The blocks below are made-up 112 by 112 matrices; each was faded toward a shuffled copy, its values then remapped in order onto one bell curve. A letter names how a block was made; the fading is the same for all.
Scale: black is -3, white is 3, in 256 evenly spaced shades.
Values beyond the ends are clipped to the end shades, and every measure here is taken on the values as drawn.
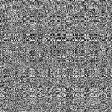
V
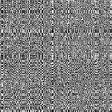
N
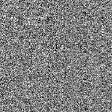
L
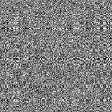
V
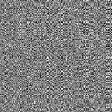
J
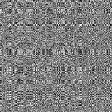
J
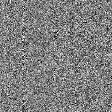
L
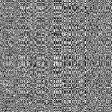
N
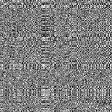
J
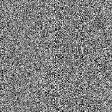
L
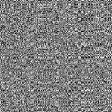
V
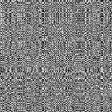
N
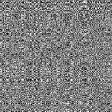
V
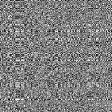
V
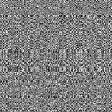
J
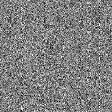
L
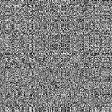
V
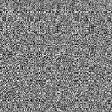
V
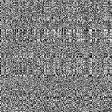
V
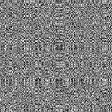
J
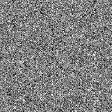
L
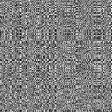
N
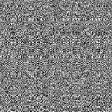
V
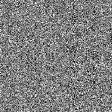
L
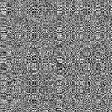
J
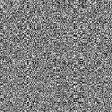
V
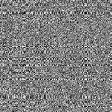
V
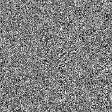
L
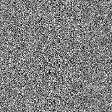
L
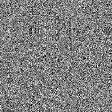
L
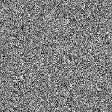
L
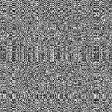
J
